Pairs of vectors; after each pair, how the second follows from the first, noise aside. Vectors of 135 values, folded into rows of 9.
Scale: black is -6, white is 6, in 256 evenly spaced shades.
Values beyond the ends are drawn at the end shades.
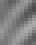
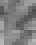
wrapped around, negated.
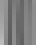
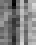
wrapped around, negated, scaled up.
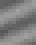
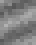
reversed, negated.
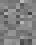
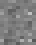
negated, partly zeroed.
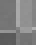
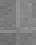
shrunk.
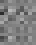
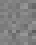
reversed, shrunk.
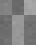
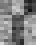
negated, scaled up.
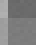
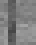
wrapped around, negated.
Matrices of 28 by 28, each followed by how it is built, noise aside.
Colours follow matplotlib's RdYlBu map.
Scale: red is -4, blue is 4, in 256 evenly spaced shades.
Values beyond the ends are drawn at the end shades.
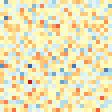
repeating columns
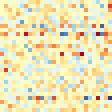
uneven rows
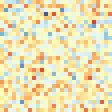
repeating columns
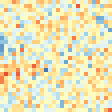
smooth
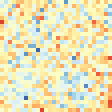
smooth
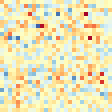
uneven rows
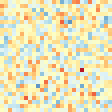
noise
